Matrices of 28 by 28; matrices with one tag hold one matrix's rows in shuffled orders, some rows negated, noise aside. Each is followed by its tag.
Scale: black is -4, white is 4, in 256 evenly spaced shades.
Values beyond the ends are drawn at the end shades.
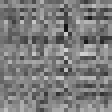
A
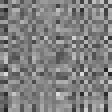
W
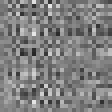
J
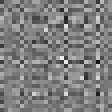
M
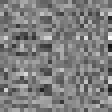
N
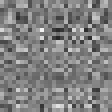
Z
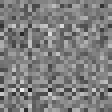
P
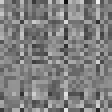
M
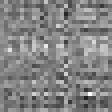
A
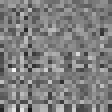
P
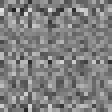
P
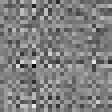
J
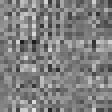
J
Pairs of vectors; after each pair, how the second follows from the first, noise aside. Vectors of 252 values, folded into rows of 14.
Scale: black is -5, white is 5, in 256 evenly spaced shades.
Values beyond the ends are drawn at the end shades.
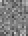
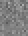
wrapped around, shrunk.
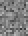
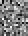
wrapped around, scaled up.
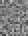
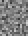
negated.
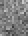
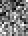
reversed, scaled up.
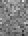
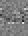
wrapped around, partly zeroed.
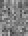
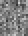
reversed.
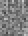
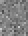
wrapped around, partly zeroed.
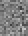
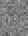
wrapped around, shrunk.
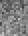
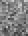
reversed.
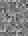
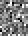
reversed, scaled up.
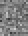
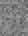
reversed, negated, shrunk.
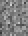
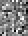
reversed, scaled up.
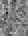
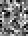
wrapped around, scaled up.
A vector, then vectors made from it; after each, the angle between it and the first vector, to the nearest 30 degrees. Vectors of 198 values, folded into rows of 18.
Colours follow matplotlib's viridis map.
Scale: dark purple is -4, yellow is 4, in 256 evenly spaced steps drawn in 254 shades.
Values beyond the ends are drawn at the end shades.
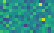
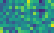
90 degrees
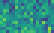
120 degrees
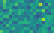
30 degrees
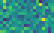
30 degrees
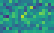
120 degrees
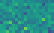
60 degrees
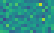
30 degrees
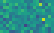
30 degrees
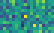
90 degrees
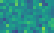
60 degrees
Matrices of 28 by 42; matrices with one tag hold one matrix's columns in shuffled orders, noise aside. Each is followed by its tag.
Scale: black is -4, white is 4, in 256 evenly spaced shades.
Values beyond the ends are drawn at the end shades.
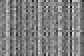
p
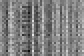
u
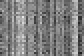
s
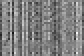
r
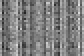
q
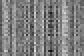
u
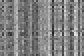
p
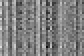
q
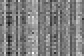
s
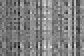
q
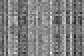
s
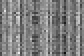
s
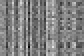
q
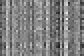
q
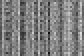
r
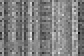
r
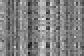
q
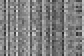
p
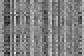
s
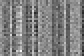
u
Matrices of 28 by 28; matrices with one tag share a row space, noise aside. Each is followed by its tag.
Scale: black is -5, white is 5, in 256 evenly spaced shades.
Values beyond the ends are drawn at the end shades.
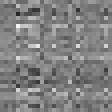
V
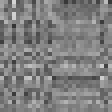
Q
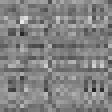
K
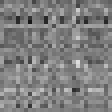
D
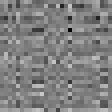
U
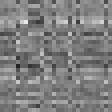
V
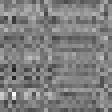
Q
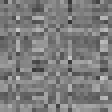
U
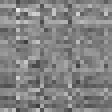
V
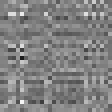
K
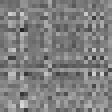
K
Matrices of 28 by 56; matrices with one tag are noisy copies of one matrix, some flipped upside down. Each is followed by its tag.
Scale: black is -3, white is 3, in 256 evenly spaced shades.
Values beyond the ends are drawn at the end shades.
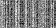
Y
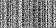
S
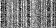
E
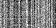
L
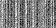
Y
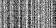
L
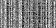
S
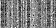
E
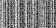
Y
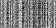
S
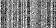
E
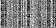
E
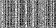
Y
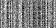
S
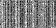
Y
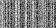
Y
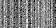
L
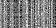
L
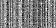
S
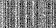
Y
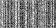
Y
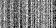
L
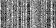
E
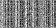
Y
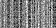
L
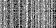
L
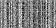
S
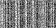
Y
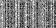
Y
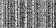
Y
